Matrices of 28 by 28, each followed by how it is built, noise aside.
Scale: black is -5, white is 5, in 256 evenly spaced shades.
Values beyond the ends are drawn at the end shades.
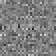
low rank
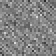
Toeplitz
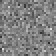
noise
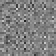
low rank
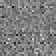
uneven rows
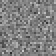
noise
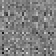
low rank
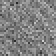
Toeplitz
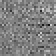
low rank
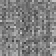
blocks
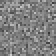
noise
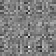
low rank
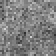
smooth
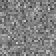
noise
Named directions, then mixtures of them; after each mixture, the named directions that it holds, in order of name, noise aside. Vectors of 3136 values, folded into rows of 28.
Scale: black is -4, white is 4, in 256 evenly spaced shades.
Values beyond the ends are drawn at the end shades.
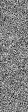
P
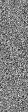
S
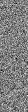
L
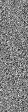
S.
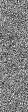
P.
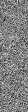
P.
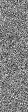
P.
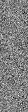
P, S.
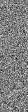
L.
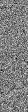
L.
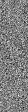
S.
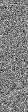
L.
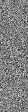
S.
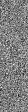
P, S.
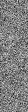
P.
